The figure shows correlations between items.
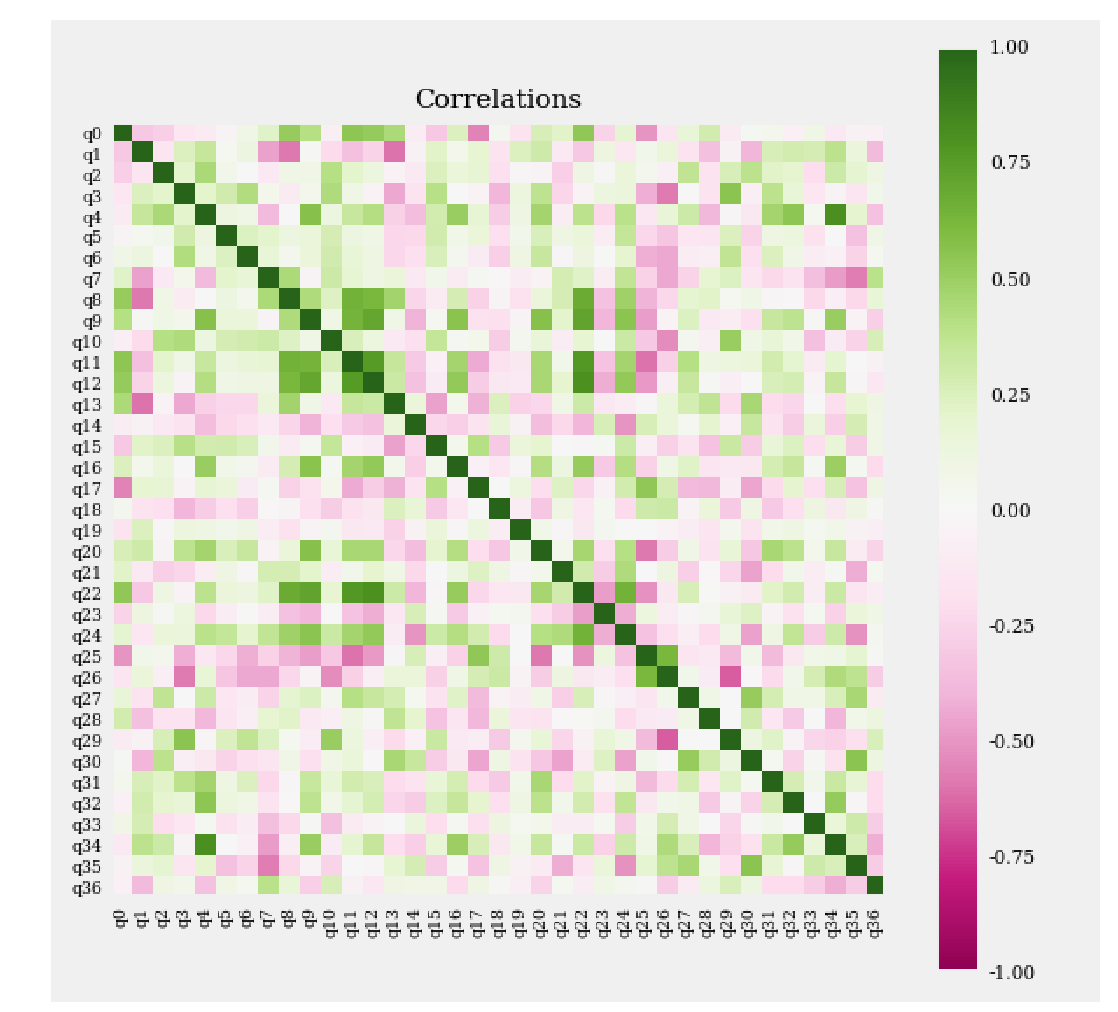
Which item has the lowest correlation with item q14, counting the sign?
q24
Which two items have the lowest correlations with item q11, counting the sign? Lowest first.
q25, q17
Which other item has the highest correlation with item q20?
q9
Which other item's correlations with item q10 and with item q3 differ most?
q1
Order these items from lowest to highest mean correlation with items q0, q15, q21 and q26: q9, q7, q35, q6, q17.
q35, q6, q7, q17, q9
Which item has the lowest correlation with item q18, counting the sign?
q3
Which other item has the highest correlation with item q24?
q22
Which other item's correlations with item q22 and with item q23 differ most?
q12
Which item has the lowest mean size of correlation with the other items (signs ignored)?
q19
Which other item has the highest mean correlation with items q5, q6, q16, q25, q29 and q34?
q4
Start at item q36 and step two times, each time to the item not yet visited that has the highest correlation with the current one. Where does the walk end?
q8
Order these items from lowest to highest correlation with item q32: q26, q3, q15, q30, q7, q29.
q30, q7, q29, q26, q3, q15
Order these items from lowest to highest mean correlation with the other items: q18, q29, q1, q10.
q18, q1, q29, q10
